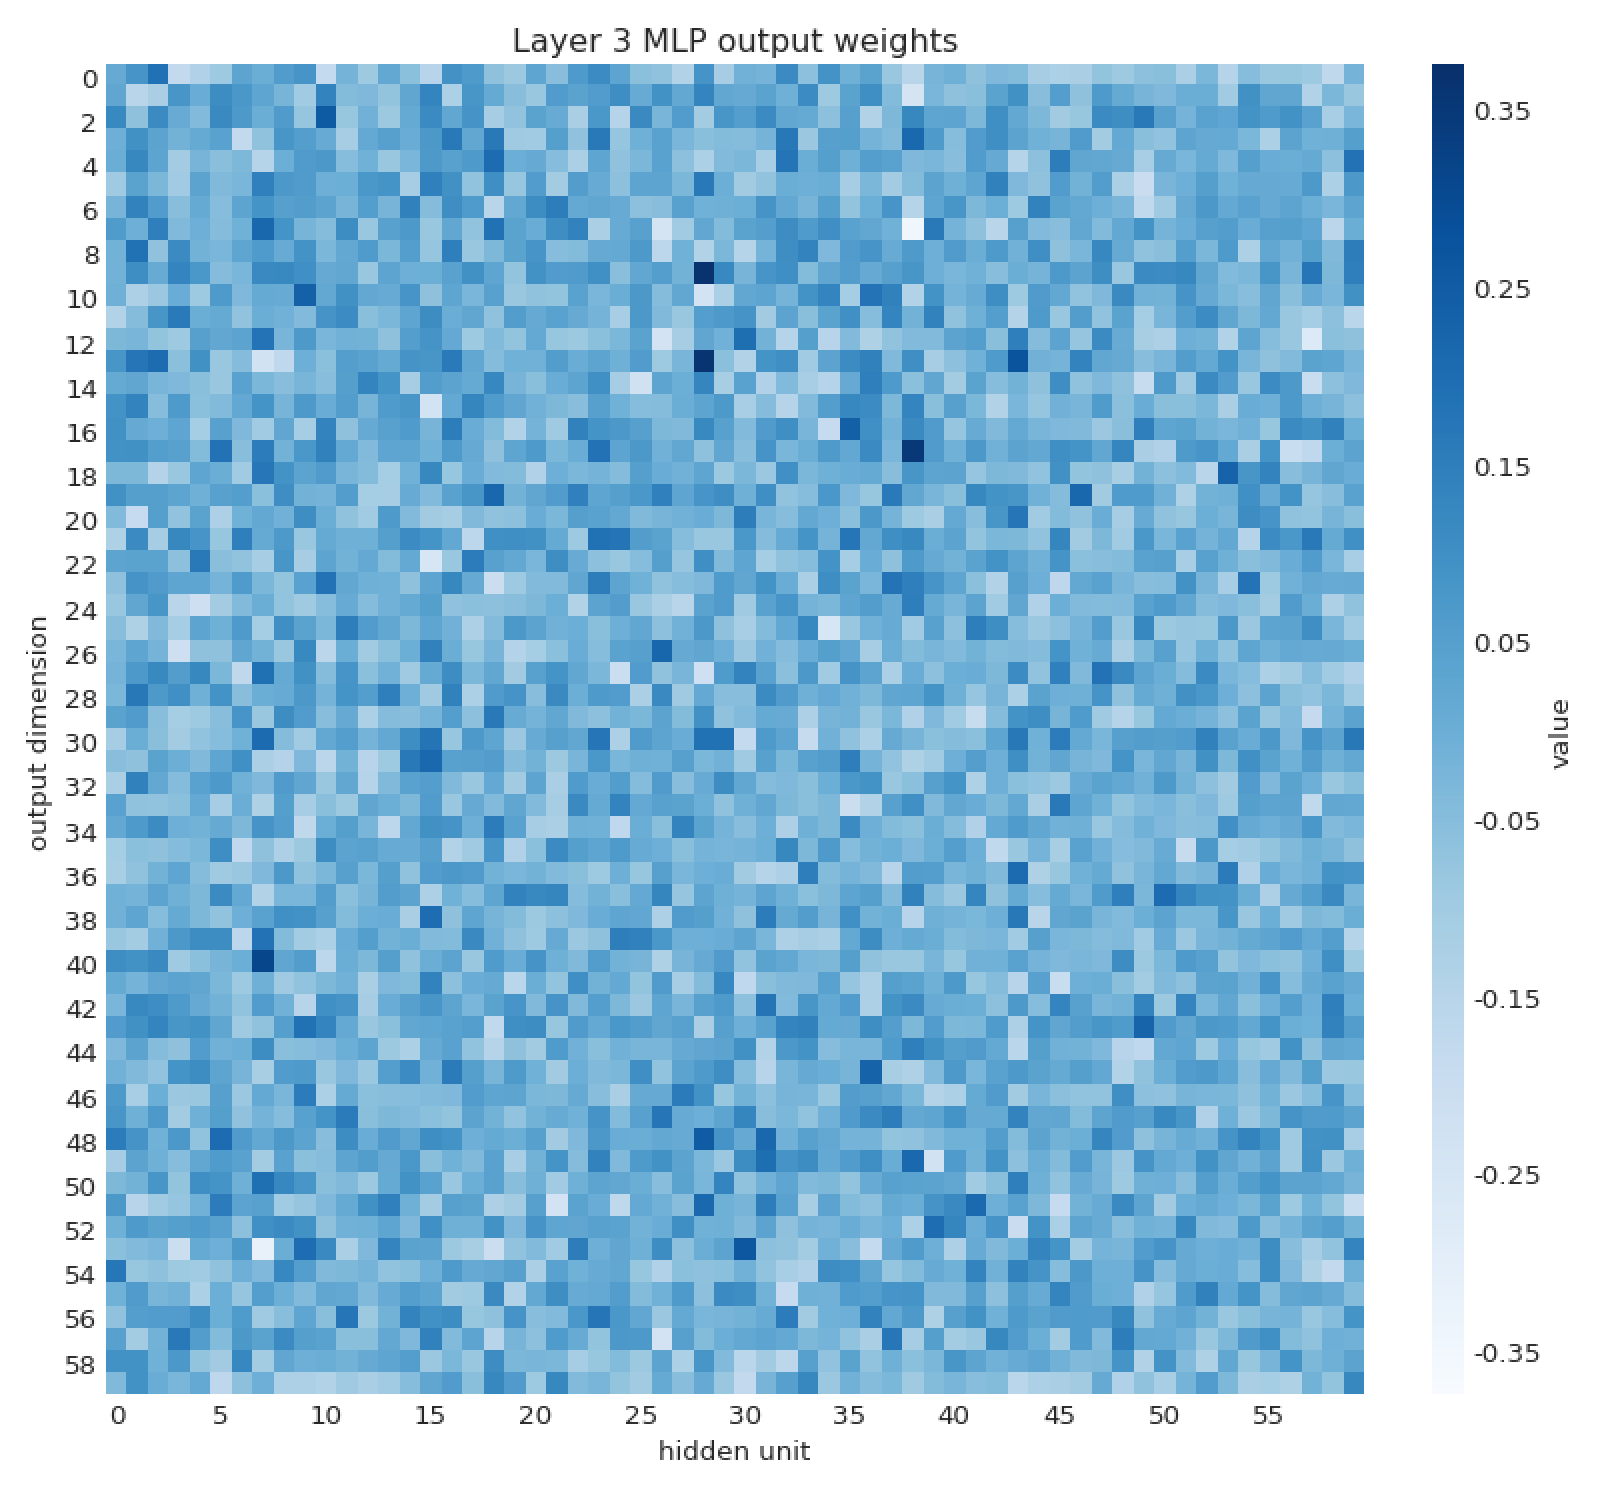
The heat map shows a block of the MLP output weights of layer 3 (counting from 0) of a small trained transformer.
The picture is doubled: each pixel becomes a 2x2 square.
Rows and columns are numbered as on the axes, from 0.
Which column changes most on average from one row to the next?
7
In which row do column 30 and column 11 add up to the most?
47
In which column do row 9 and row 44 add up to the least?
48
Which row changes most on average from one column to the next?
27
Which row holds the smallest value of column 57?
12
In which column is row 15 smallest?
15
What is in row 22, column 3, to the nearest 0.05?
-0.05
